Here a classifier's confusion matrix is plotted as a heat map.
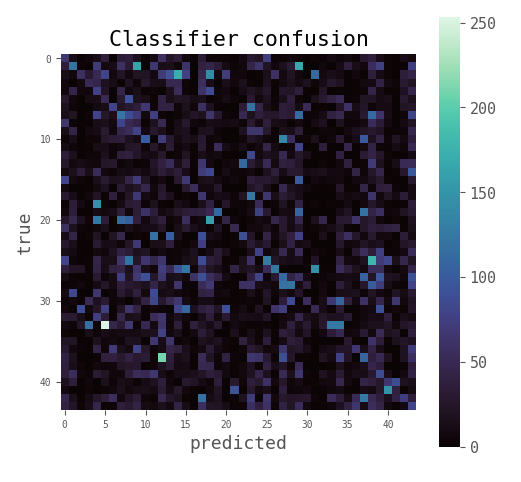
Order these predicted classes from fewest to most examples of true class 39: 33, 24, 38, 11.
33, 38, 24, 11
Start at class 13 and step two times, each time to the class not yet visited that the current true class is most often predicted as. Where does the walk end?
11
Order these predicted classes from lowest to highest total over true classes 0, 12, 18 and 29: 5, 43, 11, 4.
5, 43, 11, 4
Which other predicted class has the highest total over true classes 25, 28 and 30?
38
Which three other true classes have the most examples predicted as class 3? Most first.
33, 30, 2
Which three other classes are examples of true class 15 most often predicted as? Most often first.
29, 0, 9
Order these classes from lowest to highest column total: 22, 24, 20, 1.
20, 22, 1, 24
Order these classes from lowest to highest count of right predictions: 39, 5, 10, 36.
5, 36, 39, 10
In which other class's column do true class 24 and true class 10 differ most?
27
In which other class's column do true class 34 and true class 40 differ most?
41
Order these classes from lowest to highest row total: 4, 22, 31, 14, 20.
4, 14, 22, 31, 20
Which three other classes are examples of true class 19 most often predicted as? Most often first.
37, 29, 24
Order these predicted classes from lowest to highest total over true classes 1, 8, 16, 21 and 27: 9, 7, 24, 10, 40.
40, 10, 24, 7, 9
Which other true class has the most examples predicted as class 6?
36
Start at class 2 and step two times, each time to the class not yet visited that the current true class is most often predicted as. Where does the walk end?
43
